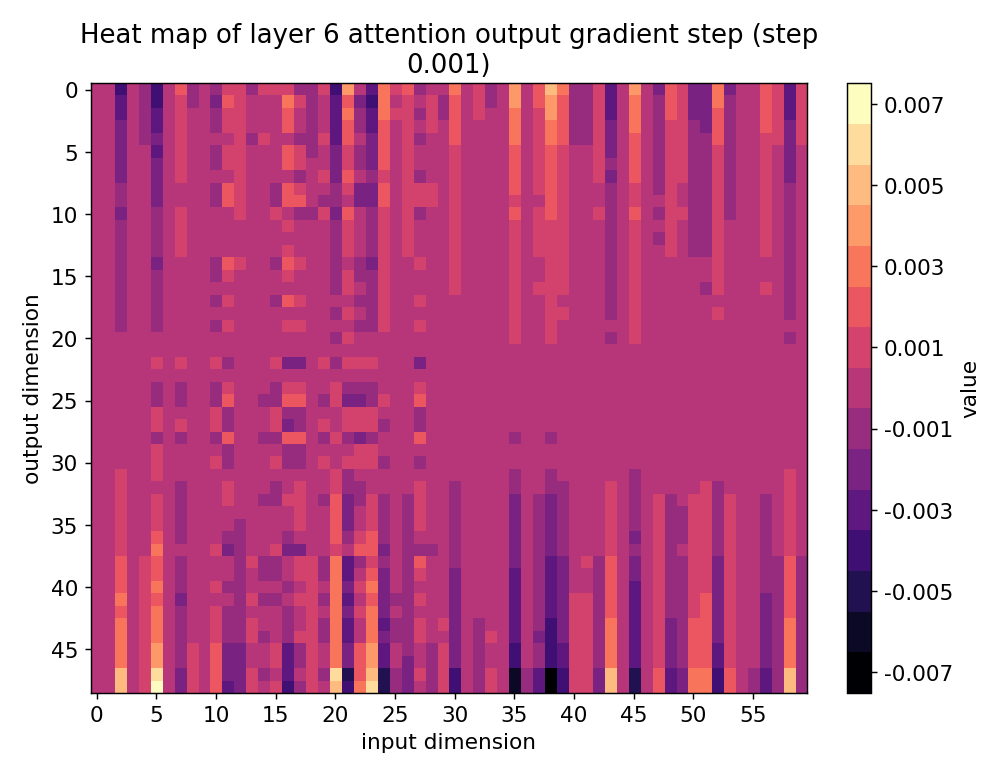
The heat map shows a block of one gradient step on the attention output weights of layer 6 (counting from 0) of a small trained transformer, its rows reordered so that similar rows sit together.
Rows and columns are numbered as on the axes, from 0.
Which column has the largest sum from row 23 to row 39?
20
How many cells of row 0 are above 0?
25
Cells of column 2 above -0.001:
29
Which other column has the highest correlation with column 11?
16
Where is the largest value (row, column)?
48, 5
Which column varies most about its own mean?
38
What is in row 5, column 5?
-0.003
